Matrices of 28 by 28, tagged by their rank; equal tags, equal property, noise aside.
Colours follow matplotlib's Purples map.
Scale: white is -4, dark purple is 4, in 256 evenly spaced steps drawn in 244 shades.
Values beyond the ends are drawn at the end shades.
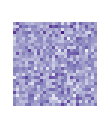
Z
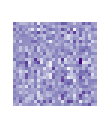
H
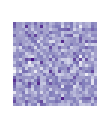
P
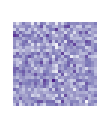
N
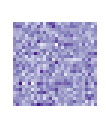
N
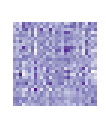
H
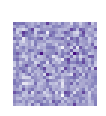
N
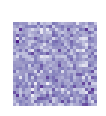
P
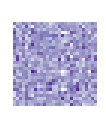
H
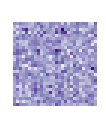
Z
